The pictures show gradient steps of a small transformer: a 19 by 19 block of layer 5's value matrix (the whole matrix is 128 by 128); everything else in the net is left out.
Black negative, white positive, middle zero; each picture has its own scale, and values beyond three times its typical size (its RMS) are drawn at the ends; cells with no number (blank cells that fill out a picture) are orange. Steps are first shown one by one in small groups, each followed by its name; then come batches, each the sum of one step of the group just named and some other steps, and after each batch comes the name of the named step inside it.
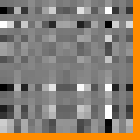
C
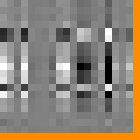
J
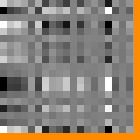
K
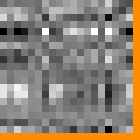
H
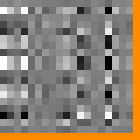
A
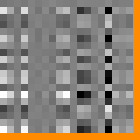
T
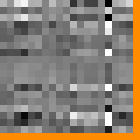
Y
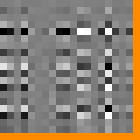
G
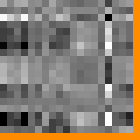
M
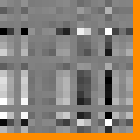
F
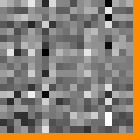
Y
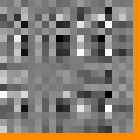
T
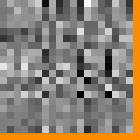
J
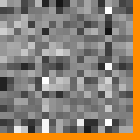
K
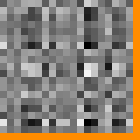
A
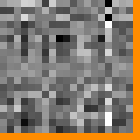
Y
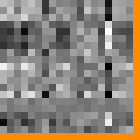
M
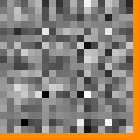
H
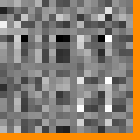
K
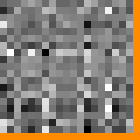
C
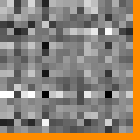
H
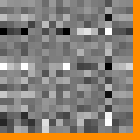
G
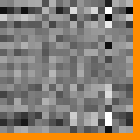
Y
